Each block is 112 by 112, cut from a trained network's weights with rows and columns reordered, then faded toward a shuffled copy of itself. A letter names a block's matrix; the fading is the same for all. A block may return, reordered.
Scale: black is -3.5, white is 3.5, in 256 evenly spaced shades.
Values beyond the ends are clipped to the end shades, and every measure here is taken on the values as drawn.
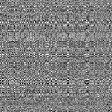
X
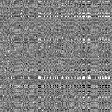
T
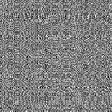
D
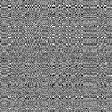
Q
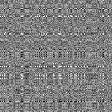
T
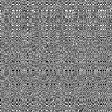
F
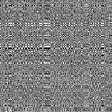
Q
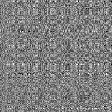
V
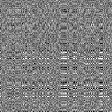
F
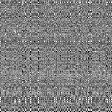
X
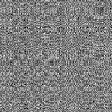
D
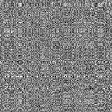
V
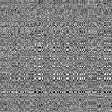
Q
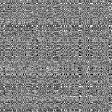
X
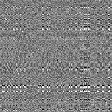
Q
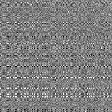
F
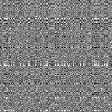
F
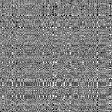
X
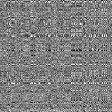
X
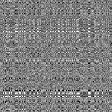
Q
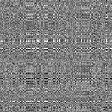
T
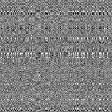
F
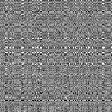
Q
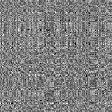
D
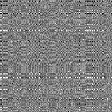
F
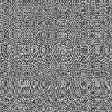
V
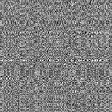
V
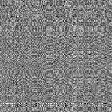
V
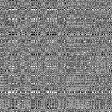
T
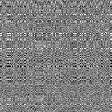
F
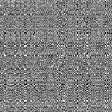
X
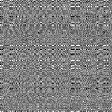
F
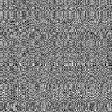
V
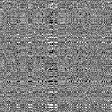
X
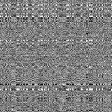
Q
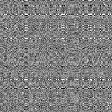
T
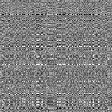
T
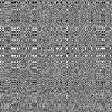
F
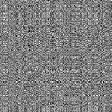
D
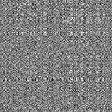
D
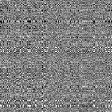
X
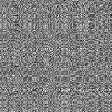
V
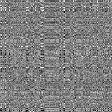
X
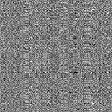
D
